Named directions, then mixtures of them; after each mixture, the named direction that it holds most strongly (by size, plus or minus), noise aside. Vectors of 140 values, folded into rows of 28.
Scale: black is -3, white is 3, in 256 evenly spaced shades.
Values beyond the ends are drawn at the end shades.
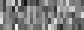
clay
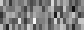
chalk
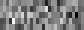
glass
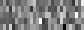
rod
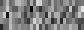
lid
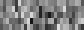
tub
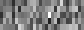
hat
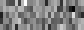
clay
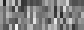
clay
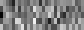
hat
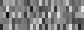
lid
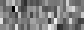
clay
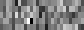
tub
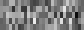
glass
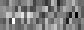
glass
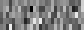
rod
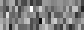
lid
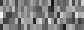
chalk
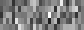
hat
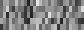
lid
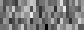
tub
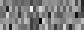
rod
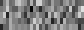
lid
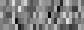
hat
